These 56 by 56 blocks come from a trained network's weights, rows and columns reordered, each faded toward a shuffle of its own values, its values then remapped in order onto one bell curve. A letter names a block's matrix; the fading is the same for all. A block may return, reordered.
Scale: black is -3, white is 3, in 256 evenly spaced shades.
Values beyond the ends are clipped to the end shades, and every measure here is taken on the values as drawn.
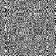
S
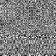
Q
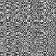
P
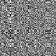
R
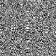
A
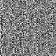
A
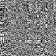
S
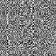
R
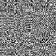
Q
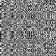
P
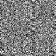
A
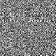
A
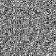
A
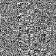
A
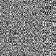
S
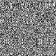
A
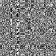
R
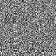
A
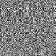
Q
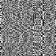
S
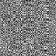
P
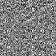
A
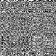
Q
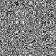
A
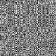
P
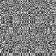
P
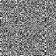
S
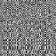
P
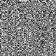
A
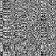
P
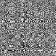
Q
